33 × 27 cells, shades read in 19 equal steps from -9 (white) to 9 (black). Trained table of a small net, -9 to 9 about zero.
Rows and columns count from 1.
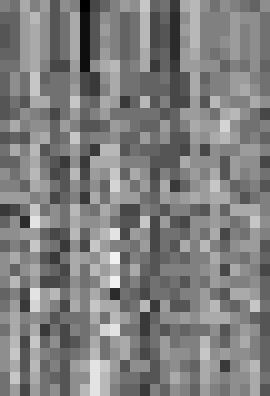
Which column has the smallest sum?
4
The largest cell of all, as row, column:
1, 9
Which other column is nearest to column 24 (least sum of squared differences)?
25
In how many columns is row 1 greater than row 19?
13
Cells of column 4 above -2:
6
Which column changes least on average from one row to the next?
20
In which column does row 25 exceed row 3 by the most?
15
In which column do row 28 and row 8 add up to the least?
12
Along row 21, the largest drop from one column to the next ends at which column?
10
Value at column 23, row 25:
3
